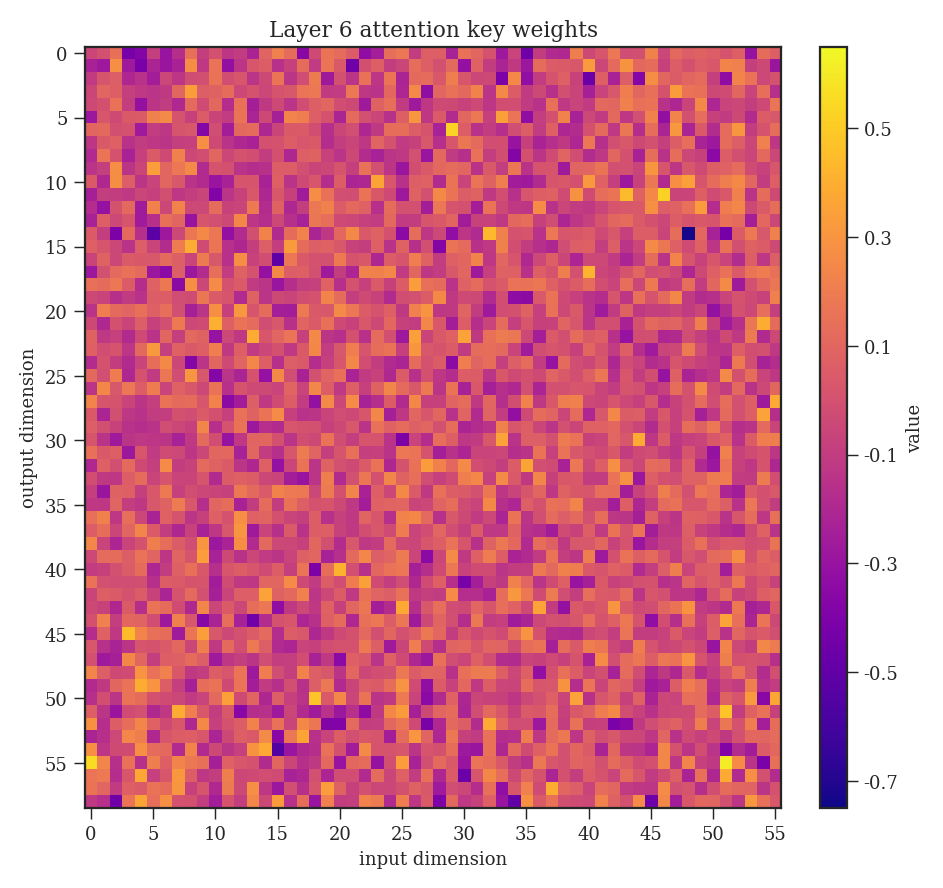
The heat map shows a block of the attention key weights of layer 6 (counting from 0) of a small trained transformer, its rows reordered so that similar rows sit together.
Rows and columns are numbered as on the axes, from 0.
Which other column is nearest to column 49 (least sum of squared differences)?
24
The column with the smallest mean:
50
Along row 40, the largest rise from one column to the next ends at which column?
19
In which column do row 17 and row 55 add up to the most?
51
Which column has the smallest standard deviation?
41
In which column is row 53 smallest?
15
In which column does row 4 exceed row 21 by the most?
43
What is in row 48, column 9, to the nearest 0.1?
-0.1
